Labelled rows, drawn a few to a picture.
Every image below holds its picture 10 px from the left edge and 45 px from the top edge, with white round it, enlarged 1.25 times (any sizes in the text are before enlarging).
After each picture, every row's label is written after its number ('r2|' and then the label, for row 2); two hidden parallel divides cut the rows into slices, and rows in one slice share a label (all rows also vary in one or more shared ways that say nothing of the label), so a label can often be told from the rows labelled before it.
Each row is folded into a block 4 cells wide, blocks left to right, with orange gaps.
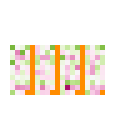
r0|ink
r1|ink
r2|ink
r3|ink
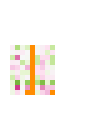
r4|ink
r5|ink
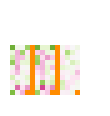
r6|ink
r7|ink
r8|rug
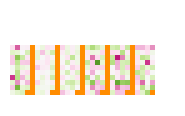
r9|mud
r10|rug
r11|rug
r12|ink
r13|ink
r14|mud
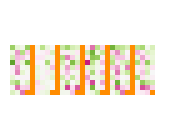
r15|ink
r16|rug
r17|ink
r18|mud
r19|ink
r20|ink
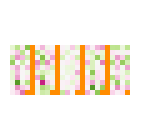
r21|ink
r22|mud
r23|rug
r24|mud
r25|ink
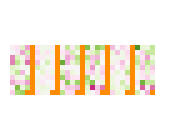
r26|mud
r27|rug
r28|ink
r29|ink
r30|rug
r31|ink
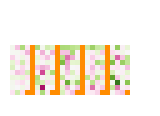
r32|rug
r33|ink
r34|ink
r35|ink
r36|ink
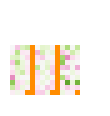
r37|rug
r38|rug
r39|ink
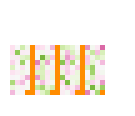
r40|rug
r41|mud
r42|ink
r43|mud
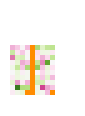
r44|mud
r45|ink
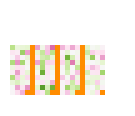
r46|ink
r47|mud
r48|mud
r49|rug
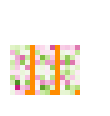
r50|ink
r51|mud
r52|mud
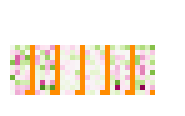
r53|ink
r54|mud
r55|rug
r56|rug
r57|ink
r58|ink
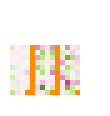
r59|rug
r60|mud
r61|mud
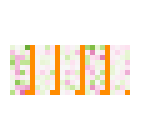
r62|ink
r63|rug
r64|rug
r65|ink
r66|rug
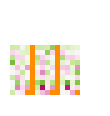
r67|ink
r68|ink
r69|ink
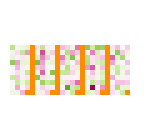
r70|ink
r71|ink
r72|mud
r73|ink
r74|mud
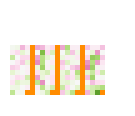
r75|rug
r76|mud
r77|rug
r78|mud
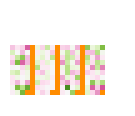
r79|mud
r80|rug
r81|mud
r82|ink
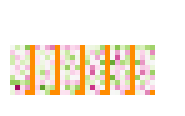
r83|ink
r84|mud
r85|mud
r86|ink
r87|ink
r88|ink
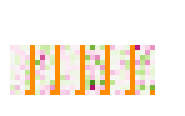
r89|rug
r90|ink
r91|rug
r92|ink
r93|rug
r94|mud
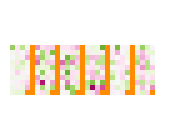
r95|rug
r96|mud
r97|mud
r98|ink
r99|rug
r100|ink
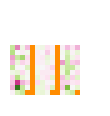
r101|mud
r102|rug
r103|mud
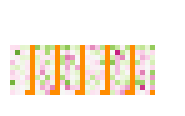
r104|rug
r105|ink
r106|ink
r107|rug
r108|ink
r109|ink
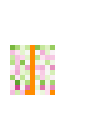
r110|ink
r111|ink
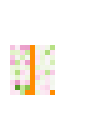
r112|mud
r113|rug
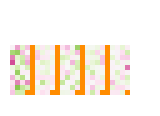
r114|mud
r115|rug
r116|rug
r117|rug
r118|rug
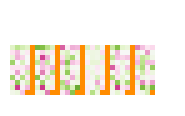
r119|ink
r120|ink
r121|mud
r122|rug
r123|ink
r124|mud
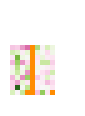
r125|mud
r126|rug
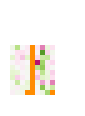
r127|rug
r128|mud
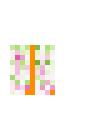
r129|ink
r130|ink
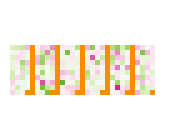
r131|rug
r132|mud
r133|rug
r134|rug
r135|ink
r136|mud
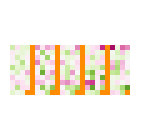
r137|rug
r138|mud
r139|mud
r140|mud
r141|mud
